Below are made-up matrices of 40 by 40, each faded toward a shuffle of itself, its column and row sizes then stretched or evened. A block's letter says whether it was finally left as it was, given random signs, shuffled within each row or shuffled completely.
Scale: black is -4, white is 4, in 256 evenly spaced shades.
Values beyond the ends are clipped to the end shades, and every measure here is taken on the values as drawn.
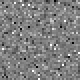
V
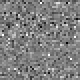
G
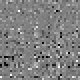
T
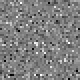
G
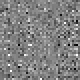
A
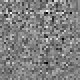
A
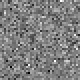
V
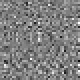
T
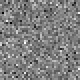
V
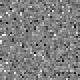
V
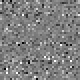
G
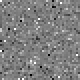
V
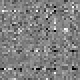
A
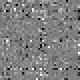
T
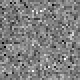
V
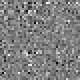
T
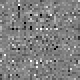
A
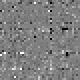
A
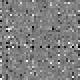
A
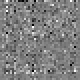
A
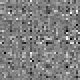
T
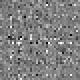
A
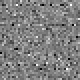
G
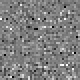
G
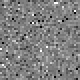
V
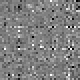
T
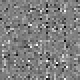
A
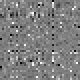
T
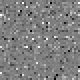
G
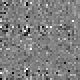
A
